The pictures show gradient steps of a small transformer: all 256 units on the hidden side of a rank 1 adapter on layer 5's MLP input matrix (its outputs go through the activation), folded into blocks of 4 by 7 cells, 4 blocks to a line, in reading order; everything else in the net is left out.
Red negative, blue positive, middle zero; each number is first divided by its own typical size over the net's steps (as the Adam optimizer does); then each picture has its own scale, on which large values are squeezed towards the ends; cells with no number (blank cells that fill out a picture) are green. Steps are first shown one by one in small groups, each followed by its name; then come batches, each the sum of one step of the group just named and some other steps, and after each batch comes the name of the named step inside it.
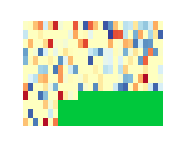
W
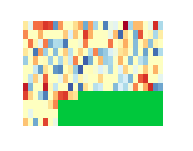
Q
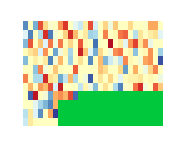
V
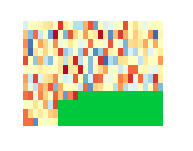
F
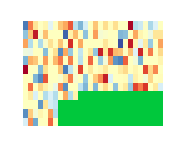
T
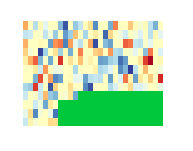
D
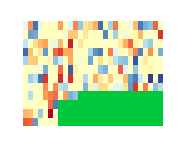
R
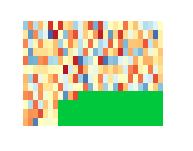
F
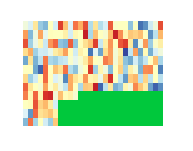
R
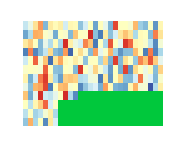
D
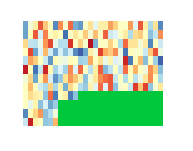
T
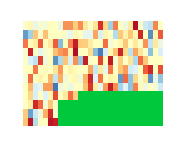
R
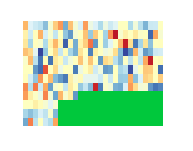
D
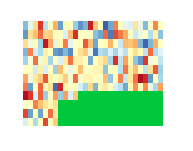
W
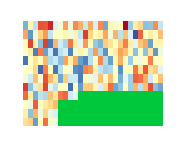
Q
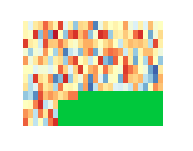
F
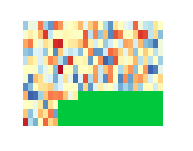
W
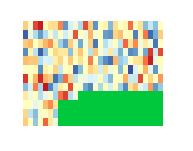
D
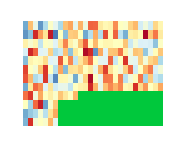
T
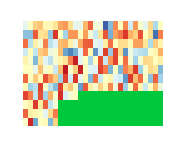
F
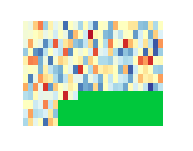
D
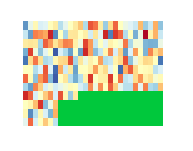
W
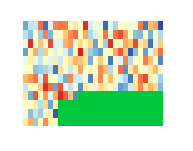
V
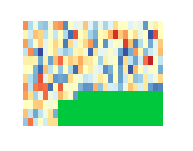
D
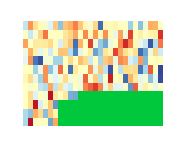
R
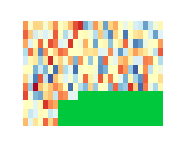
W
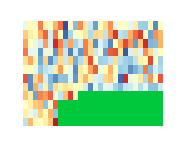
D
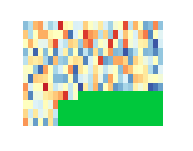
Q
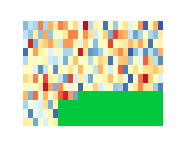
V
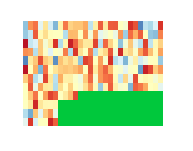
T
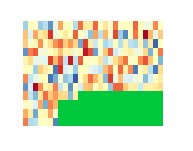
R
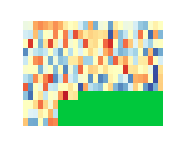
W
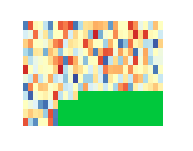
T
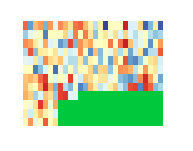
Q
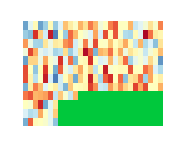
T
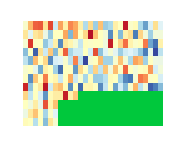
Q
